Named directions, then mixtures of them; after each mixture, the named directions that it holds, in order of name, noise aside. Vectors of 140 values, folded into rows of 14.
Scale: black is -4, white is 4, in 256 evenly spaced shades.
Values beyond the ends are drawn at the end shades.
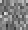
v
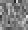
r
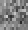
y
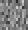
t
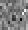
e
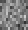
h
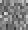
v.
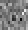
e.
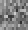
y.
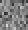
v.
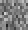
v.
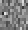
t, v.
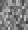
h, t.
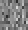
t.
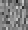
t.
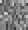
v.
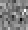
e, y.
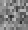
y.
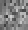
y.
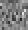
e, t.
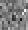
e.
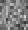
h.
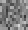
h.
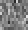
r.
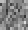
h, t.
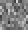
r.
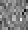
e.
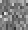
v.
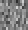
t.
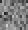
v.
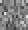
r, v.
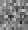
y.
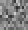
r, y.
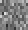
v.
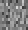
t.
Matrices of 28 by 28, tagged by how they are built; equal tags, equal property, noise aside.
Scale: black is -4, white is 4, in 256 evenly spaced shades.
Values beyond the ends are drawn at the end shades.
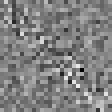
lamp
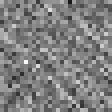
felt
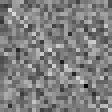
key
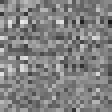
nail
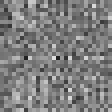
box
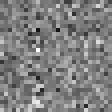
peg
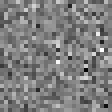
peg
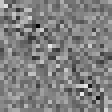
lamp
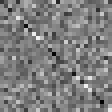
key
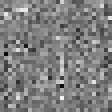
peg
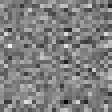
nail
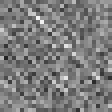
felt
